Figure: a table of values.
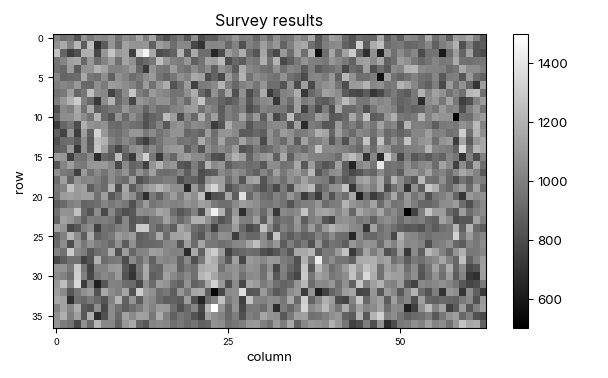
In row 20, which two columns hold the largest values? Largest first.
27, 21
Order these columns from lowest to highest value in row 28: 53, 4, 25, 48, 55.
4, 25, 53, 55, 48
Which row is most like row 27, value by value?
19
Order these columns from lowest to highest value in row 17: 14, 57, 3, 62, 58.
3, 62, 57, 58, 14
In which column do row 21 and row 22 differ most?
51
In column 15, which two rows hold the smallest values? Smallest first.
15, 2
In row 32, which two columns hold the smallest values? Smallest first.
23, 38
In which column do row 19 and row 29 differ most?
43
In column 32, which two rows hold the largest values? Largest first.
25, 3
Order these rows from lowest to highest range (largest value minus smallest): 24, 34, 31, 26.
26, 24, 31, 34
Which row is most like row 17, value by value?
0
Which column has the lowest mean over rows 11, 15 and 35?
6
